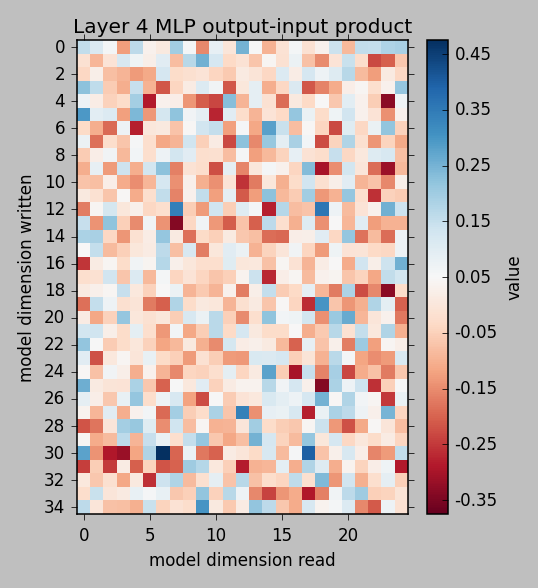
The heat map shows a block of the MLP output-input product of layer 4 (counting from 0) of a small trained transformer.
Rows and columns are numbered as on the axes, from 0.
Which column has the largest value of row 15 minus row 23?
1
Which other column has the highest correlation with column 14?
17
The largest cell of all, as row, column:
30, 6
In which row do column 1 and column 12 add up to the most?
0
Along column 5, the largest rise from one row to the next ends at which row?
33
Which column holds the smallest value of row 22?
16
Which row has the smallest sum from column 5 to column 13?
13
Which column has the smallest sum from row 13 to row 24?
22
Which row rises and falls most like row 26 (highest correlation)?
4
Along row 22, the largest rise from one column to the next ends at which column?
21
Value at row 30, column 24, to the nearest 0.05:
0.15
